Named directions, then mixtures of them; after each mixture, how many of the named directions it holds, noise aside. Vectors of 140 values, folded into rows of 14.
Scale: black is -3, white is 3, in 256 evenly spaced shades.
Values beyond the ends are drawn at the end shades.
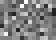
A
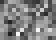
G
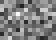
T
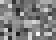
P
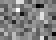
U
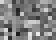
one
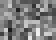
two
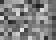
three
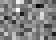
one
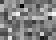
three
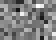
one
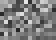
three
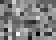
one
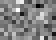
one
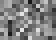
four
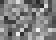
two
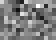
four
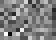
four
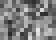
two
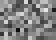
three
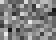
two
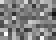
three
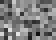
one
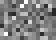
one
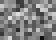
two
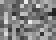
two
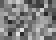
two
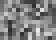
two
